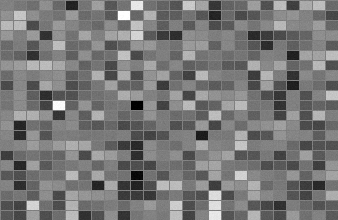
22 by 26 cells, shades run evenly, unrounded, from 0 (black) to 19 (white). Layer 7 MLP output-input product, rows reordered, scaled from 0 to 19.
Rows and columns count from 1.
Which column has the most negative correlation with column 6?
15
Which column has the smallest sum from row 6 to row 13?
11
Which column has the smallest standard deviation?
18
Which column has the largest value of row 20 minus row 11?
17
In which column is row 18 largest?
19
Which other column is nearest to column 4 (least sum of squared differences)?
21
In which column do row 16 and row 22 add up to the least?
7
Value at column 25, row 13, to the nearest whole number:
5
